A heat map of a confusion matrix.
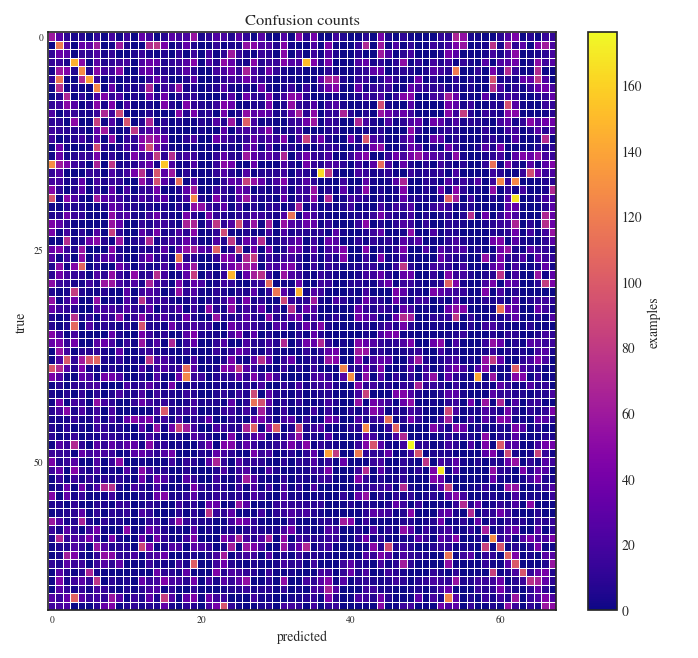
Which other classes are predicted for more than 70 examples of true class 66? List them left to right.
3, 15, 53
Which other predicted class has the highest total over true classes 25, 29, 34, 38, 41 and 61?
53
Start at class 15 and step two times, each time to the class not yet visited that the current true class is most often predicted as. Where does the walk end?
54
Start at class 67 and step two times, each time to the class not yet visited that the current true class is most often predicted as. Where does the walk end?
8
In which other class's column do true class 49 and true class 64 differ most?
41
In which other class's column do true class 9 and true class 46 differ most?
42
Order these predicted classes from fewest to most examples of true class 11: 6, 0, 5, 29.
5, 0, 6, 29
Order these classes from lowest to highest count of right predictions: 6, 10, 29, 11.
11, 10, 29, 6
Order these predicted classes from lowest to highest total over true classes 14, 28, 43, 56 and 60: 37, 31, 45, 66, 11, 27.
66, 37, 11, 45, 31, 27
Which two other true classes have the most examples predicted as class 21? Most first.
56, 32
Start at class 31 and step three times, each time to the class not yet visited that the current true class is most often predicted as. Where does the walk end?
27
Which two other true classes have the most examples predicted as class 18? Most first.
40, 39
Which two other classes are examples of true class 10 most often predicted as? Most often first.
26, 6
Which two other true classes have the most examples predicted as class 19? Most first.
62, 28
